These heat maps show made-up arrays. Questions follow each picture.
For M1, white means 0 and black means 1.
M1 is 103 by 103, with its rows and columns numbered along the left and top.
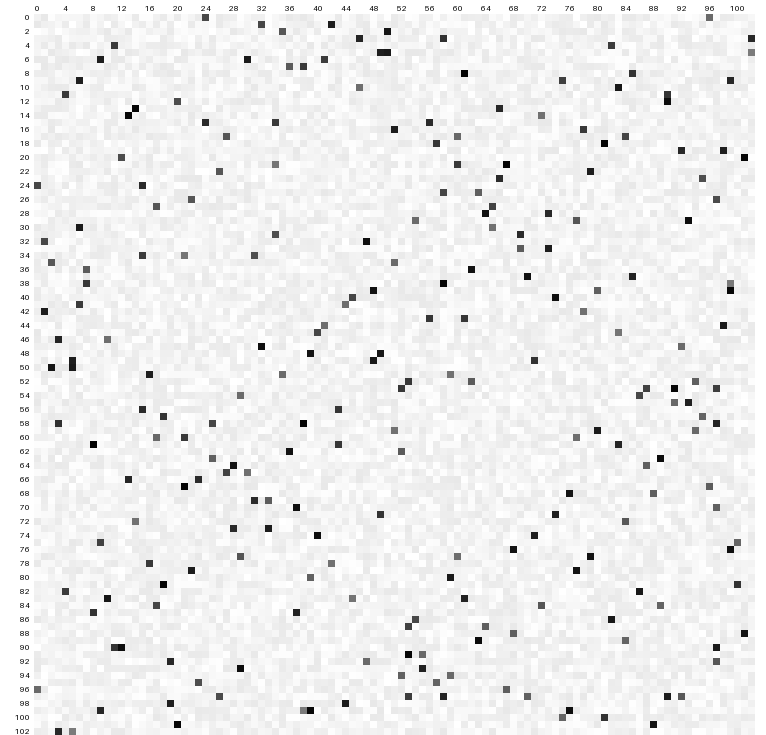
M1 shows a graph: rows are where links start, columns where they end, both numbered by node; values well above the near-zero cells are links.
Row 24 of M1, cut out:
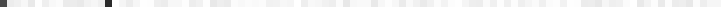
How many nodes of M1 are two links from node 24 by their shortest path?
3
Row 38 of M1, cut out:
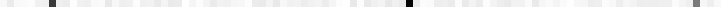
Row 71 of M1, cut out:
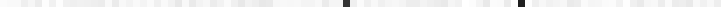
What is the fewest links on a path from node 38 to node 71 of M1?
5
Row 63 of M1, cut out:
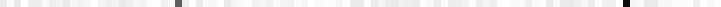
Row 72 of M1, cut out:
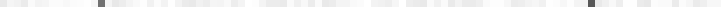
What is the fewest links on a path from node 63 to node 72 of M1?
3
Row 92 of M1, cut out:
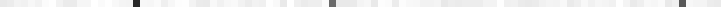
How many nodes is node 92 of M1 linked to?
3
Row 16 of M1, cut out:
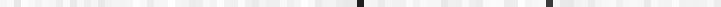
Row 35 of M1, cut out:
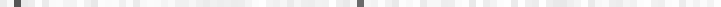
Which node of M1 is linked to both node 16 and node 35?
node 51
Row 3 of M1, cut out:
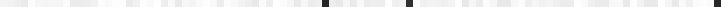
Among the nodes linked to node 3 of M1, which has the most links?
node 58
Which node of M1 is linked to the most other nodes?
node 97
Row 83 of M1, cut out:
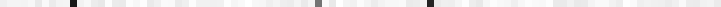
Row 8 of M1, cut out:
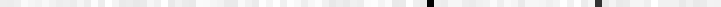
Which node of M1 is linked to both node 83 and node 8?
node 61
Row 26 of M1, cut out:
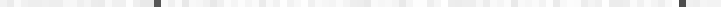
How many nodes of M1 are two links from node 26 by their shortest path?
6
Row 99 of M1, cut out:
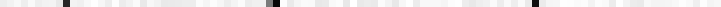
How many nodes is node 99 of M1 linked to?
4
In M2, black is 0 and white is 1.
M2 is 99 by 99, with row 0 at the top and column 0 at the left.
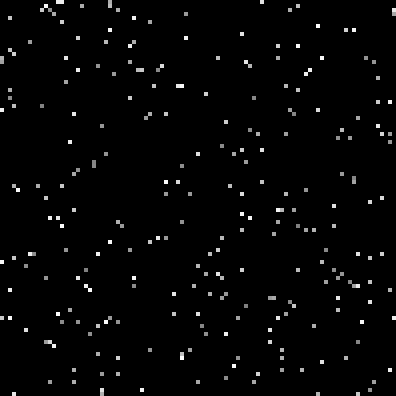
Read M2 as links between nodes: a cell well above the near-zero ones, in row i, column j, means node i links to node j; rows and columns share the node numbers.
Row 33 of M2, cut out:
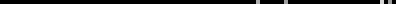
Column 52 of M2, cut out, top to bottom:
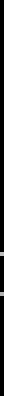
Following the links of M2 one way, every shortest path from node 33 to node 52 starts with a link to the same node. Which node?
node 95
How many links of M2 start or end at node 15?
9
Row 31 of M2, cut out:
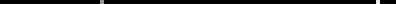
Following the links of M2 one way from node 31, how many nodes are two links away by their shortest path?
2
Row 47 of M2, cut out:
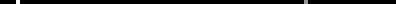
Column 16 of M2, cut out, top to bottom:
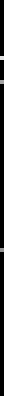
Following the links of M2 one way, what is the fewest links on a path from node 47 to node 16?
7
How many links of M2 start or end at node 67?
7
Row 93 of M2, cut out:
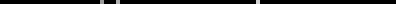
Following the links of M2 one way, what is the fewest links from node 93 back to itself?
5
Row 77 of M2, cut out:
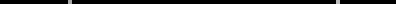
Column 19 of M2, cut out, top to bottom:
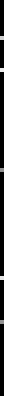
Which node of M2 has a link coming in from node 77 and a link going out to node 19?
node 17
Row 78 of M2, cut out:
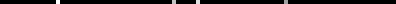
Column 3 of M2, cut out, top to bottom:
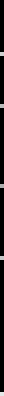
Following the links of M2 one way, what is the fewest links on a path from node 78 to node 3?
4
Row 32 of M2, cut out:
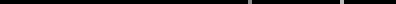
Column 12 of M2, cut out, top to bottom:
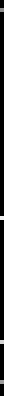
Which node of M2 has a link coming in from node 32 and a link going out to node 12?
node 85
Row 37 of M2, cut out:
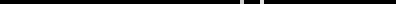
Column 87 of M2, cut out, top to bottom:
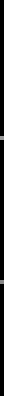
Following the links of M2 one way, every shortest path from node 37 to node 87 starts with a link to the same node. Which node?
node 65
